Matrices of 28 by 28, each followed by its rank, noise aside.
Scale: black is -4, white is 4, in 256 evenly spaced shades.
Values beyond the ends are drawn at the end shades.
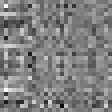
four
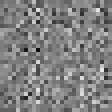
six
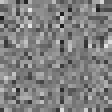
four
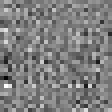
four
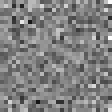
seven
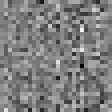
five
